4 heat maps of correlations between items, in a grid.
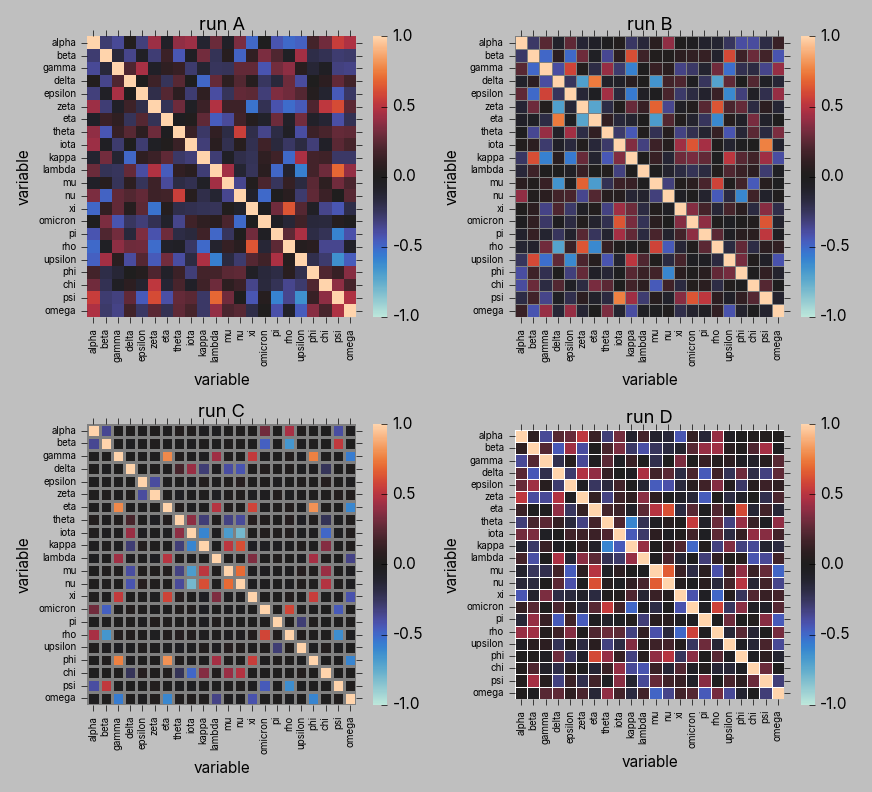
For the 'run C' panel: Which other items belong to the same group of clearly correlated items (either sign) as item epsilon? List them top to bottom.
zeta
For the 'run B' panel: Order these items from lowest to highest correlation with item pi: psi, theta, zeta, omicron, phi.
theta, phi, zeta, omicron, psi
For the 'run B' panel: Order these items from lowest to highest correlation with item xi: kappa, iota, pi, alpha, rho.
rho, alpha, pi, kappa, iota
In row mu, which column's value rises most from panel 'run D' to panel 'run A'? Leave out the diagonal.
omega
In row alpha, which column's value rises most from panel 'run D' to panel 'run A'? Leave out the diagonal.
theta
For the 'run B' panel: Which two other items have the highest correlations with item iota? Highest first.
psi, omicron
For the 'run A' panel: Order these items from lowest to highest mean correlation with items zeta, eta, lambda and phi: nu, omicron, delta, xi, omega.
xi, omicron, delta, nu, omega
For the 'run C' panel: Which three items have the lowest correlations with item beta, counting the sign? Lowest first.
rho, omicron, alpha
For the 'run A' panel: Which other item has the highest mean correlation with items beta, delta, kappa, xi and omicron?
upsilon
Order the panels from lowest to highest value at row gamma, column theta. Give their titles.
run C, run A, run D, run B
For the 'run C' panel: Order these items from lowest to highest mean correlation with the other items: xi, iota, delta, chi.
iota, delta, chi, xi
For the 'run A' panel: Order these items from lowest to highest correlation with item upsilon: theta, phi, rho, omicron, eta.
theta, phi, rho, omicron, eta
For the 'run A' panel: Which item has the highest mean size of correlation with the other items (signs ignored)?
psi
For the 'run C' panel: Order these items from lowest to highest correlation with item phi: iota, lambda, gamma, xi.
iota, lambda, xi, gamma
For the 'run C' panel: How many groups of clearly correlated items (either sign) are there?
5
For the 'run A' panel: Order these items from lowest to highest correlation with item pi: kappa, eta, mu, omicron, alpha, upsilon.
alpha, mu, omicron, kappa, eta, upsilon
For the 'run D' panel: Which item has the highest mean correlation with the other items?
eta
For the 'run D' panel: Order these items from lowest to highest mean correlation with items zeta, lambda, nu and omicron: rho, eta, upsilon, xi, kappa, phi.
xi, upsilon, kappa, rho, phi, eta
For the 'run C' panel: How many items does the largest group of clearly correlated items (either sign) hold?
7
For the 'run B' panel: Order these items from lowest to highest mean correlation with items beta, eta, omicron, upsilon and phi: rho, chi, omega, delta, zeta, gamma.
gamma, omega, rho, zeta, chi, delta
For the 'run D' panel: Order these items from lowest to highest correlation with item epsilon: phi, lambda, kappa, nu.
nu, phi, lambda, kappa
